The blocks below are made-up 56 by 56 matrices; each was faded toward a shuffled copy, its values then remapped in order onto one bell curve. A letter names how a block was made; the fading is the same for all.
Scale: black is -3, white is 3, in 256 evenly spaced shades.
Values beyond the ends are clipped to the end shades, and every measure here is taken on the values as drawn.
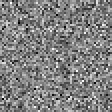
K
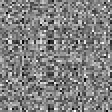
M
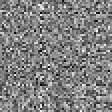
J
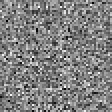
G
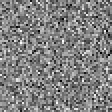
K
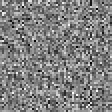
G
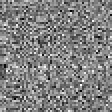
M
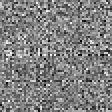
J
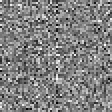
G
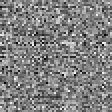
J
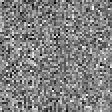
G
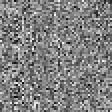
G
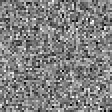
K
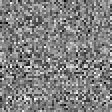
J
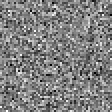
K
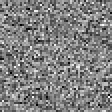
K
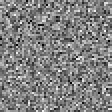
K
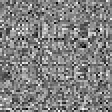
M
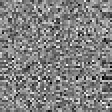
M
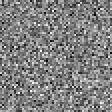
K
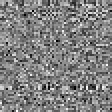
M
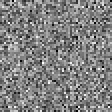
J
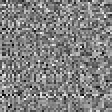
M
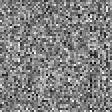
G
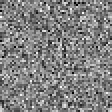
K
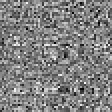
M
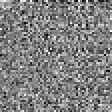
M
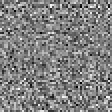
M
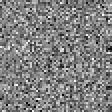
G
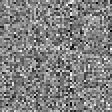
G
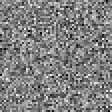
K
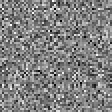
M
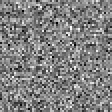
K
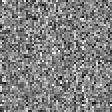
G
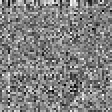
J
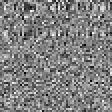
M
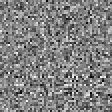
J
